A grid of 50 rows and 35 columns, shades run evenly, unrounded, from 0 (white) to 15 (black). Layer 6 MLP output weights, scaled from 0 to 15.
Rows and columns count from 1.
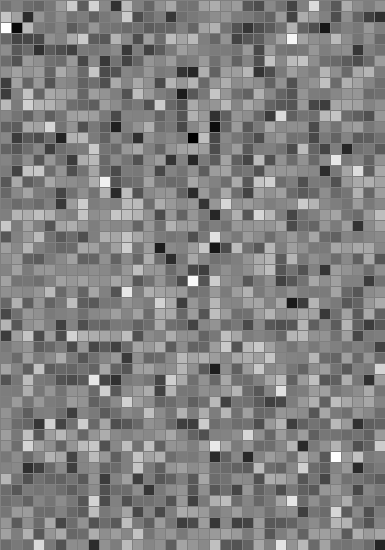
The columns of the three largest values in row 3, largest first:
2, 30, 23
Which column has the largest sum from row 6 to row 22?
17
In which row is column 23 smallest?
40
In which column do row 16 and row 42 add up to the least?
33
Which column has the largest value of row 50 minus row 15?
9
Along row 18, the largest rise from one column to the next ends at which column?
11
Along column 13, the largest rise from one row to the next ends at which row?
44
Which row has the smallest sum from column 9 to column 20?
41
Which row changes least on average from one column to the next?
25
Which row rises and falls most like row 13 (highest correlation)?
39
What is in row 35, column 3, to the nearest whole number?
4
